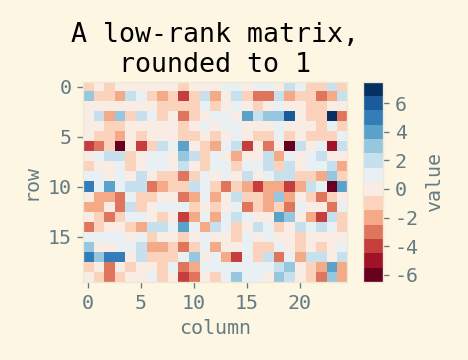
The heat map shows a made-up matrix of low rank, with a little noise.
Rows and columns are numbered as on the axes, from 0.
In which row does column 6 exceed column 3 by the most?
6
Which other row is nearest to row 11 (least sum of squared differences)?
5
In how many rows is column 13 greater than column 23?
6
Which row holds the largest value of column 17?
3
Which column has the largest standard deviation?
23
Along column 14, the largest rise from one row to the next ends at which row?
18
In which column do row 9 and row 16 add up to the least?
9
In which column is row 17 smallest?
14
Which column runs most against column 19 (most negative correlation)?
24
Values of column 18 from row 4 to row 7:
1 1 0 -2
